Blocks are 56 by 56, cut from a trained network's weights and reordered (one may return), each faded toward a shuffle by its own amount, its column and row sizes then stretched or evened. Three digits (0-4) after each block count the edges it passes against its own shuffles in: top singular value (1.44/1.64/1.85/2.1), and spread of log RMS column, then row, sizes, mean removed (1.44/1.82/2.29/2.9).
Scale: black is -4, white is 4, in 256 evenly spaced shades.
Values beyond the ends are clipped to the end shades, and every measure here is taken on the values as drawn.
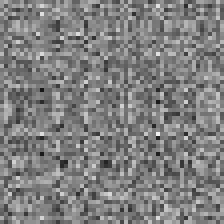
4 2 0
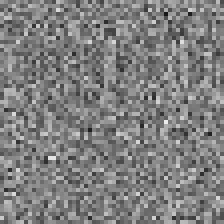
3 0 1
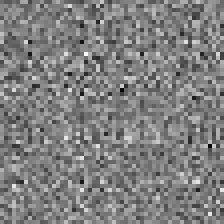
3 1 2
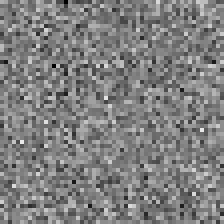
0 0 1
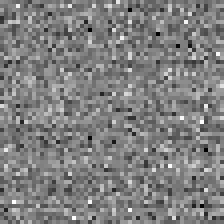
1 1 0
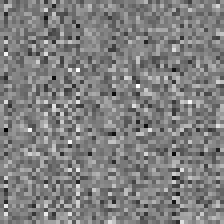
3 3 1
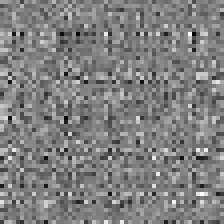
3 3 4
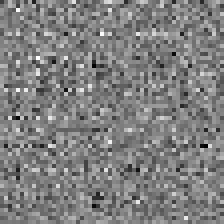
1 1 3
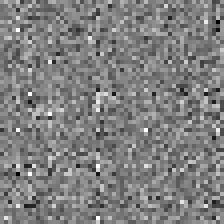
1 2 2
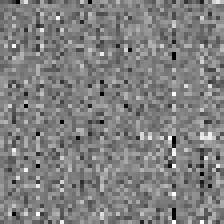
1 3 2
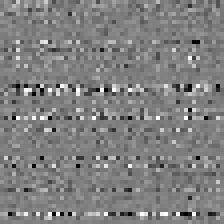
1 1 4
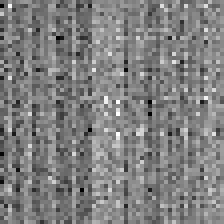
4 2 2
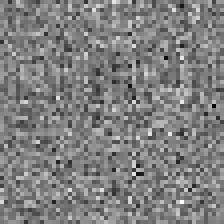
2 2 0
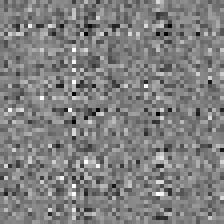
2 3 3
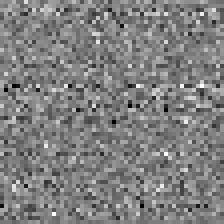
0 0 3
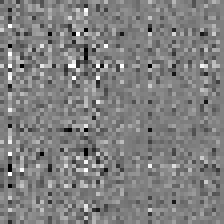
2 4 2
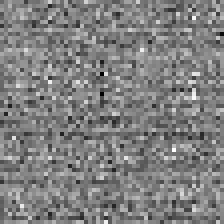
2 1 0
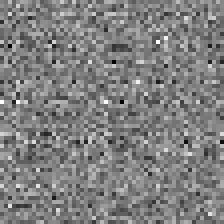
2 1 2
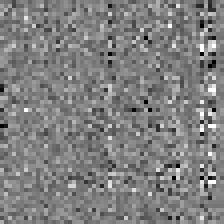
3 3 2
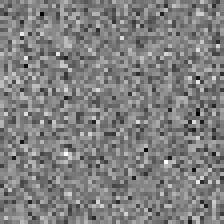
1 1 0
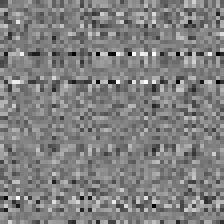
4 2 4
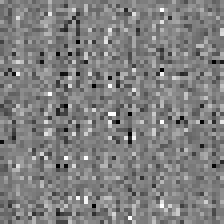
2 2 2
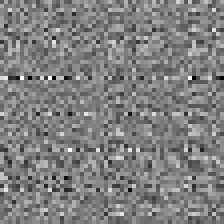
3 1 3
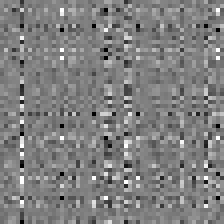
4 4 3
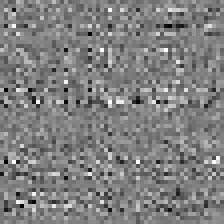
3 2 4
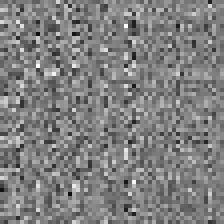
3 4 0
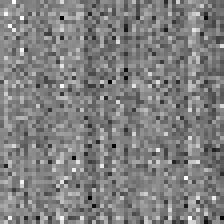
3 1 1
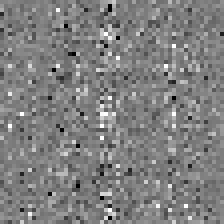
0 3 0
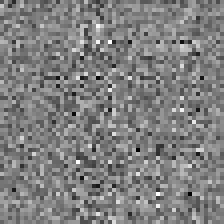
1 3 1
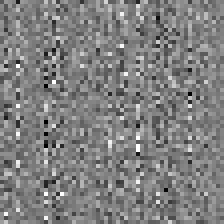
2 4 0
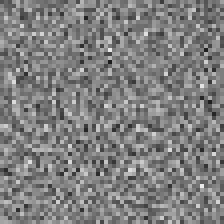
3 0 1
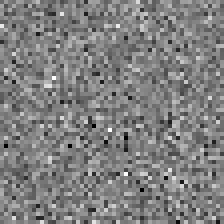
0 1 0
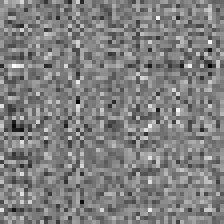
4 3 2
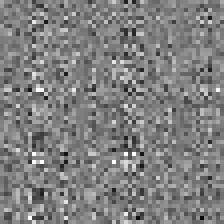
4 4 2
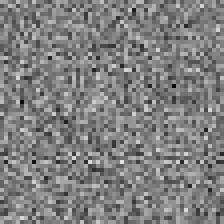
3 0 1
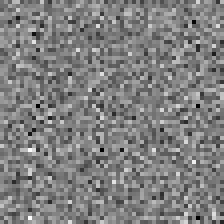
1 2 0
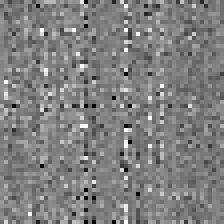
1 3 1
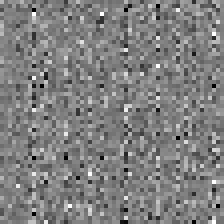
1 4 0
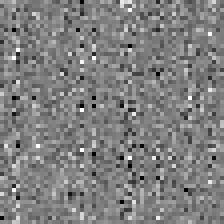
0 3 1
